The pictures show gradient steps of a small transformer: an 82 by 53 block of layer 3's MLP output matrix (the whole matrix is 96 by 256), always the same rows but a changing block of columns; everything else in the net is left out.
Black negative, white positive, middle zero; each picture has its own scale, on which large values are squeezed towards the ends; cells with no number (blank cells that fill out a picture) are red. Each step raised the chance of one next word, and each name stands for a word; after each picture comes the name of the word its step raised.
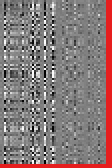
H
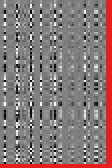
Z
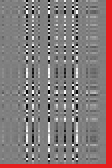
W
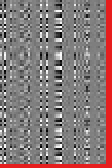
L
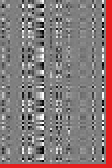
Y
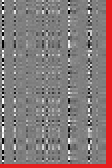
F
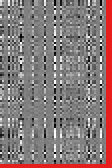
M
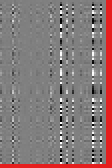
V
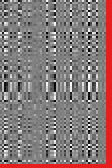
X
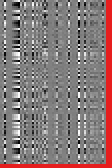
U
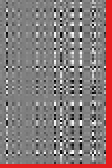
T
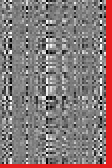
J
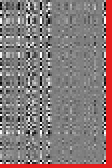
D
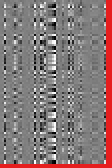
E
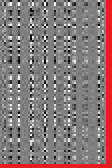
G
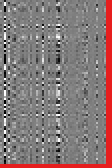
G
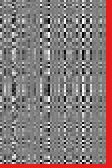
V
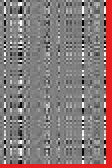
U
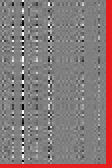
G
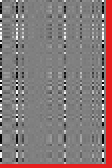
W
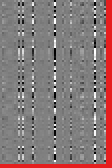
U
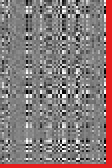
W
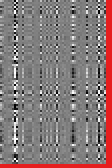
W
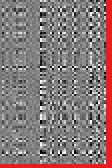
T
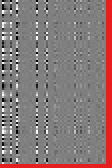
X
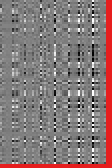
V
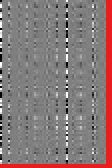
Y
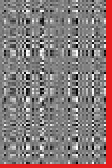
F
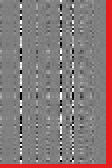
Y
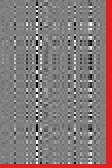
E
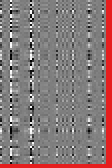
L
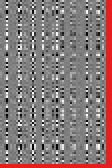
F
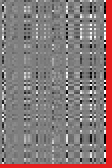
W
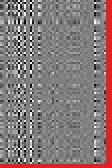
X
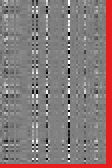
W
